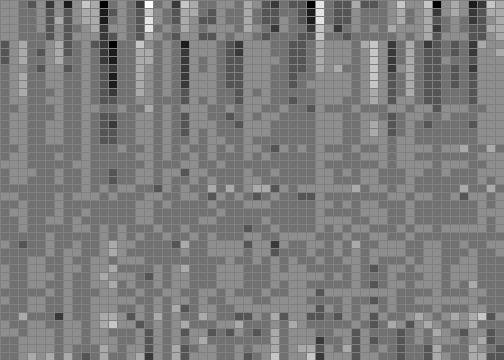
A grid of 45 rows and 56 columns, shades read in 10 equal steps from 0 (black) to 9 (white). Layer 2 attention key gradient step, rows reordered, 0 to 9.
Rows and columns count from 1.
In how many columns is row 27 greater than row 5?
20
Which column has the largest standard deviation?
13
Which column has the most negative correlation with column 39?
45
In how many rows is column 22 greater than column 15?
27
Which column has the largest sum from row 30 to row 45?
12
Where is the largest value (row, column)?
1, 17
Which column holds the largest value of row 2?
36
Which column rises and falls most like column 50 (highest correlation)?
47
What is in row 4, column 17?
8
